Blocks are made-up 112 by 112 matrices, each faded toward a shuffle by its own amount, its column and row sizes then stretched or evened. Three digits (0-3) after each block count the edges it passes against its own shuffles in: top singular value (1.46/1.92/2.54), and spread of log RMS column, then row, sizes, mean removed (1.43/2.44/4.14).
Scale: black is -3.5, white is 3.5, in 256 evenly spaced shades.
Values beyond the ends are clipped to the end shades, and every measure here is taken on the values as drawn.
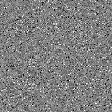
2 0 1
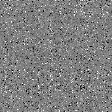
1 1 1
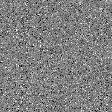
1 1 0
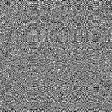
3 0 2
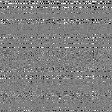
2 1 3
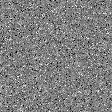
0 0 0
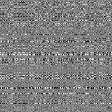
3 0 3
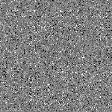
1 1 1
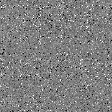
0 1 1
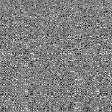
3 1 2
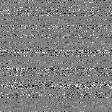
0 0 3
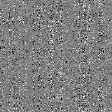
1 2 1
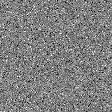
1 0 0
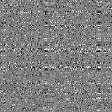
3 1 2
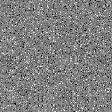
2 1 0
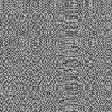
3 1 1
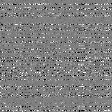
2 1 3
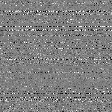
2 0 3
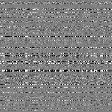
3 0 3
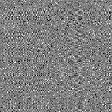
3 1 1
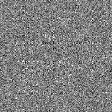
2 1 1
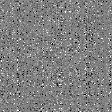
1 2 1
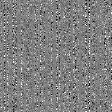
0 3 0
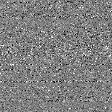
0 0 2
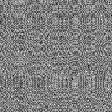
3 0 0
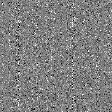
0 2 0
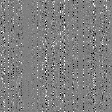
0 3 0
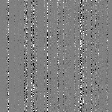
1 3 0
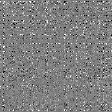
0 2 2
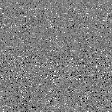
0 1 2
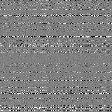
3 0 3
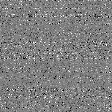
1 0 2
